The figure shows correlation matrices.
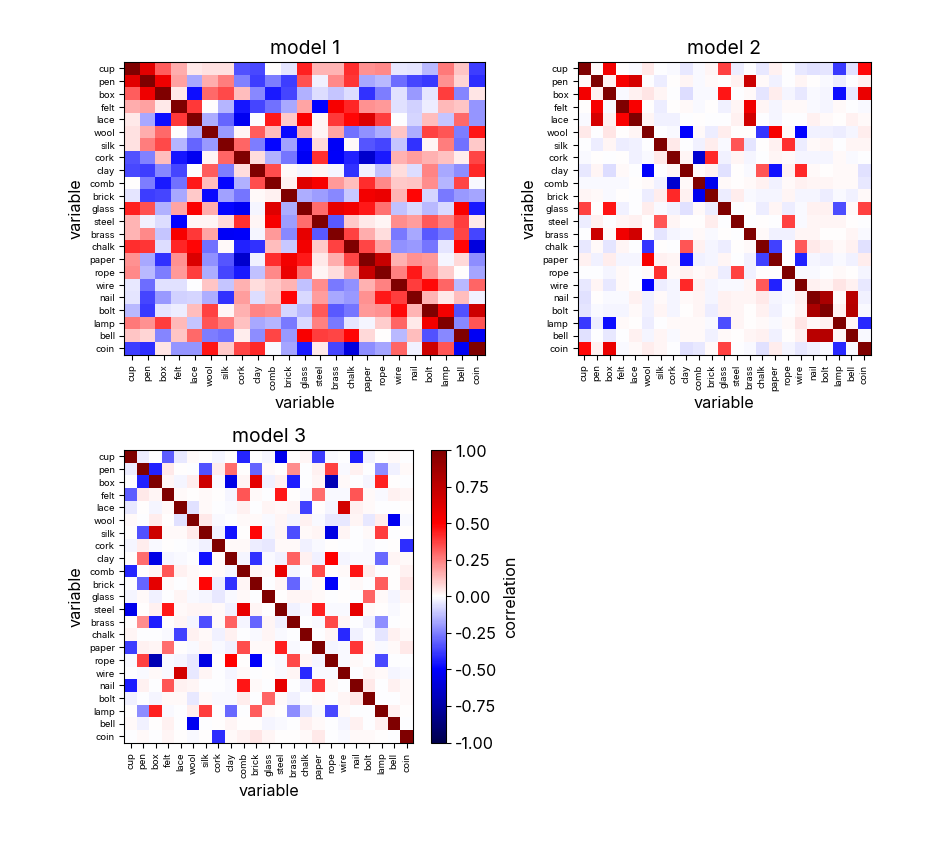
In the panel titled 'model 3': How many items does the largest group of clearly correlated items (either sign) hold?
8
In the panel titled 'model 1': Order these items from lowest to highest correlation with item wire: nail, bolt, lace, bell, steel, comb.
bell, lace, comb, steel, nail, bolt
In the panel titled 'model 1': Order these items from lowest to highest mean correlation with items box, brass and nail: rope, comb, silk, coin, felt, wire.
silk, coin, comb, wire, rope, felt
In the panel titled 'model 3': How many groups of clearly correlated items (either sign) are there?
6
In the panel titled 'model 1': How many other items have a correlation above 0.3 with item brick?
3
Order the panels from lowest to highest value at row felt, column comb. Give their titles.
model 1, model 2, model 3
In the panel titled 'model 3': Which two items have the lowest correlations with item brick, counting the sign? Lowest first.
rope, clay
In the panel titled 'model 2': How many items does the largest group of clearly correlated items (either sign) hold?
5
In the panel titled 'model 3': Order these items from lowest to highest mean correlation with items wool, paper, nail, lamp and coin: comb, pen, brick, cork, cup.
cup, cork, pen, brick, comb
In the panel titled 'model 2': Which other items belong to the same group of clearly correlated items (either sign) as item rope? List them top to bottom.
silk, steel
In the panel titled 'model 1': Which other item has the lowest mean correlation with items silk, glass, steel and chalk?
coin
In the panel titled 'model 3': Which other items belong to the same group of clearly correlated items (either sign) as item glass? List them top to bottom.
bolt
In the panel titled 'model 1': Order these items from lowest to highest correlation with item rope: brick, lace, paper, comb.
comb, lace, brick, paper
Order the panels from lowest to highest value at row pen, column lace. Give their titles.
model 1, model 3, model 2
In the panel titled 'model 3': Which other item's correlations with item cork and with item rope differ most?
box
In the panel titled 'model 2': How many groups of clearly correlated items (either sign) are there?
6
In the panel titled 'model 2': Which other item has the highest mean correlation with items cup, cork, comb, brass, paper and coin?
box
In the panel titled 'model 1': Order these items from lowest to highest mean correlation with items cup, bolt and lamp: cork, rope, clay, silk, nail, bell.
bell, clay, cork, nail, silk, rope
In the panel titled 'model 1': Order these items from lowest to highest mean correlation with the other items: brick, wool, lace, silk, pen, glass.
silk, brick, pen, wool, lace, glass
